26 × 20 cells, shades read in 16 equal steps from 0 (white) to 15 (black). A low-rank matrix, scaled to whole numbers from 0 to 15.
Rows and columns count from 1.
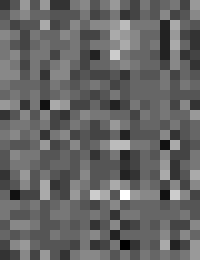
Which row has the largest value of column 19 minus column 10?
20
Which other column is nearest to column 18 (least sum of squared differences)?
13
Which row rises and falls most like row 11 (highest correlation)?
8
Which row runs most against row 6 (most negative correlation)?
24
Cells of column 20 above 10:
6
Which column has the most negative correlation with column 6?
5
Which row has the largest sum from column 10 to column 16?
25
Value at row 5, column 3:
11
